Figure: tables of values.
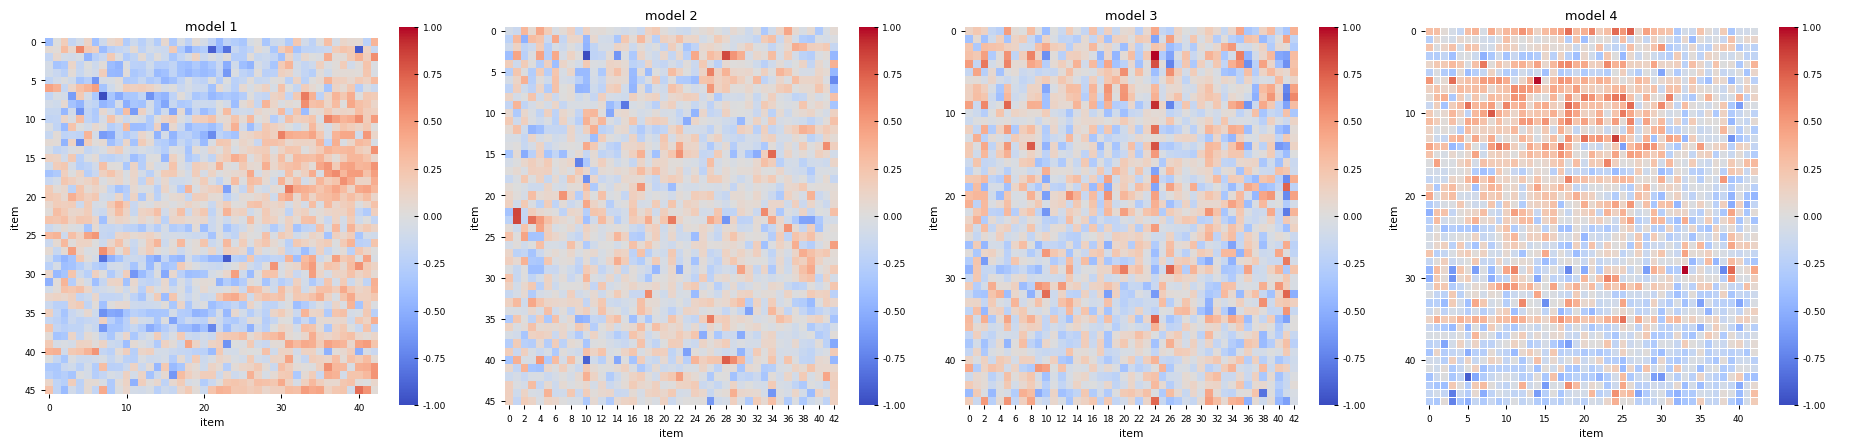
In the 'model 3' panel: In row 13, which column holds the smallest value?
34
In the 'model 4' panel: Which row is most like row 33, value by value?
43
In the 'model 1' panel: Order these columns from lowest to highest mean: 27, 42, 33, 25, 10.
10, 25, 27, 33, 42
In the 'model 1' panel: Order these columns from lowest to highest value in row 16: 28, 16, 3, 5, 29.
5, 3, 29, 16, 28
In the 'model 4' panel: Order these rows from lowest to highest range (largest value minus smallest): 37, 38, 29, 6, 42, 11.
37, 38, 11, 42, 6, 29
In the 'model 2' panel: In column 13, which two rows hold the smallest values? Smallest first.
10, 9
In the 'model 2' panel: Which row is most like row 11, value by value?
39
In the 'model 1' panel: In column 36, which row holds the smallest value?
40
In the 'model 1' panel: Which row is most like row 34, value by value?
24
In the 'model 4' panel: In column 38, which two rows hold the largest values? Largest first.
18, 12
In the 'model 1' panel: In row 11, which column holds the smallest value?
15
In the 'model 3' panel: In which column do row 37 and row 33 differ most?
38
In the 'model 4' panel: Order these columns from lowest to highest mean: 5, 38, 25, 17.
38, 5, 17, 25
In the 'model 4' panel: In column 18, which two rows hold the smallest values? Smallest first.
29, 38
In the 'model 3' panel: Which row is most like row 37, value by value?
16
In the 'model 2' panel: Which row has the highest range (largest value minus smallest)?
3
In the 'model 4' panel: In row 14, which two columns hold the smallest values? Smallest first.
25, 3
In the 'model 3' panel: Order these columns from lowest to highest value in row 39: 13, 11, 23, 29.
11, 23, 29, 13
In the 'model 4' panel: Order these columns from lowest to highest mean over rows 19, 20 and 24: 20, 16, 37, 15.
37, 20, 15, 16
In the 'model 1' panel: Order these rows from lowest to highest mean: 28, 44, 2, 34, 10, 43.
28, 34, 2, 43, 44, 10
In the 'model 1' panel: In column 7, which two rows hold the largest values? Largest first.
27, 45
